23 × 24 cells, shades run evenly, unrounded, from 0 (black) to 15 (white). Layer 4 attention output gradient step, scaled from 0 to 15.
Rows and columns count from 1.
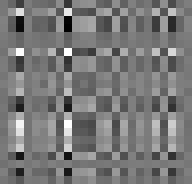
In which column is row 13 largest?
12
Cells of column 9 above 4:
14
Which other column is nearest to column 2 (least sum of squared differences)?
18
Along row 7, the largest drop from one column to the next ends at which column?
10
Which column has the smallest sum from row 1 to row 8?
9
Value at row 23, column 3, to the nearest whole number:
5
